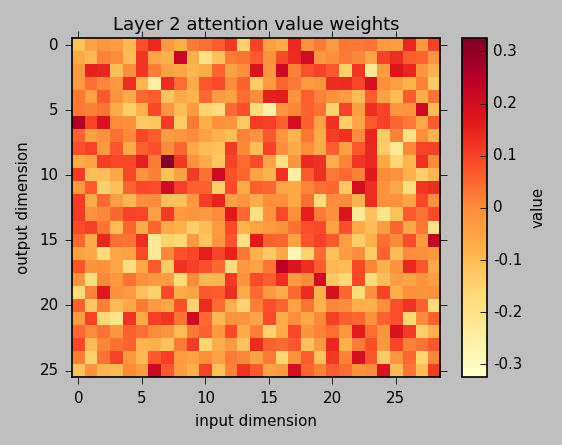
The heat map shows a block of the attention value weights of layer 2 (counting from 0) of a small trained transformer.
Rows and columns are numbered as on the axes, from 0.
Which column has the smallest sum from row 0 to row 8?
10
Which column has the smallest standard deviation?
3
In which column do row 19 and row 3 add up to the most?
20
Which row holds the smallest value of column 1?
18
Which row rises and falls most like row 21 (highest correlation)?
11
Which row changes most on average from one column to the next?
2
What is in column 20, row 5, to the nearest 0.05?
-0.15
